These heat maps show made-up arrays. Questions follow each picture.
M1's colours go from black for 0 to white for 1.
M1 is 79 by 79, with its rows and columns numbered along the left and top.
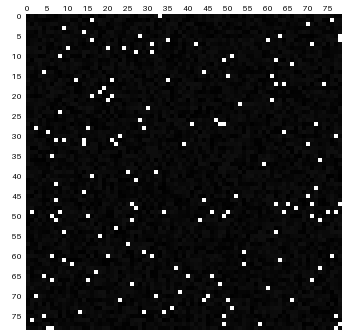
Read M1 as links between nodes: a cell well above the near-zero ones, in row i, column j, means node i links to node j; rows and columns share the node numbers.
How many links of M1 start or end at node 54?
4
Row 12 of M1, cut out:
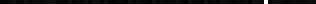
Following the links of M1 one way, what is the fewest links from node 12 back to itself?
4
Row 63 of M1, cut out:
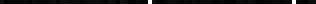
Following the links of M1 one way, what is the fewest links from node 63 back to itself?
5
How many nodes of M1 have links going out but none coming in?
6
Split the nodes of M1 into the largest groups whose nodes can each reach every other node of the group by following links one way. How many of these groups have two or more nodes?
5
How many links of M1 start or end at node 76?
3
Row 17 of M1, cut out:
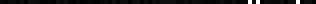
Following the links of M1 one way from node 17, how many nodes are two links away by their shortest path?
5
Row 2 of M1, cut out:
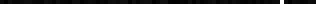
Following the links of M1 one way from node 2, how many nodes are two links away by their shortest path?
2
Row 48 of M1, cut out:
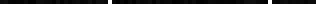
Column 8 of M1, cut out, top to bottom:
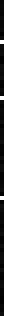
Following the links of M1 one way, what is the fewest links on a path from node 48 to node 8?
3
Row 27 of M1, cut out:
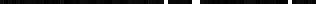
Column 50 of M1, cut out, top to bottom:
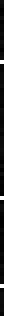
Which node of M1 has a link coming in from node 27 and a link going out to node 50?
node 49
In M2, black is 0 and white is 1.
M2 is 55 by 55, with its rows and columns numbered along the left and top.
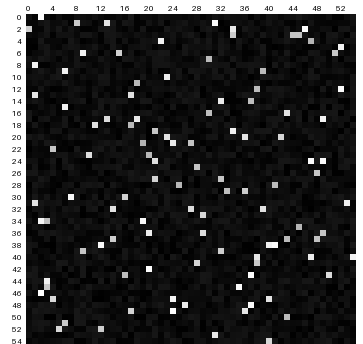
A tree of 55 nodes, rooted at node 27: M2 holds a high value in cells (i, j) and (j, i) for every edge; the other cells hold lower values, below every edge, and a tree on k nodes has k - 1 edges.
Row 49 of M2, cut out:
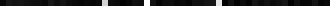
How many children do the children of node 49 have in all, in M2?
4
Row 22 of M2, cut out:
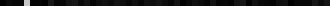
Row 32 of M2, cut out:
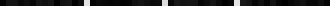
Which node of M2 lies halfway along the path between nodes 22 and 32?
24
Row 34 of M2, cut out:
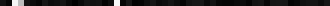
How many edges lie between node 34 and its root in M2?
3
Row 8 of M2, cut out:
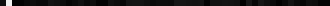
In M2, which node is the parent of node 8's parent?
13
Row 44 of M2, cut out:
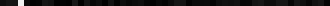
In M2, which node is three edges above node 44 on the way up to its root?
19
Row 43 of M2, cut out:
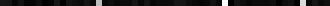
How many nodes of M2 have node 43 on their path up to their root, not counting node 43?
4
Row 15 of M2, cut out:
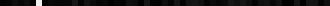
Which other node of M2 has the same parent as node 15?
51
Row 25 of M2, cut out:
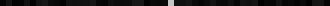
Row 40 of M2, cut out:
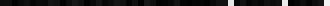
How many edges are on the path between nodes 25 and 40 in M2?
4
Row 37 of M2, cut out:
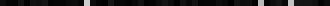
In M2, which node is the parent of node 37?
14
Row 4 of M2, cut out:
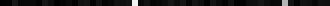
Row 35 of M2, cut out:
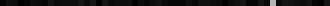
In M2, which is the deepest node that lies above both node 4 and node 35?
21
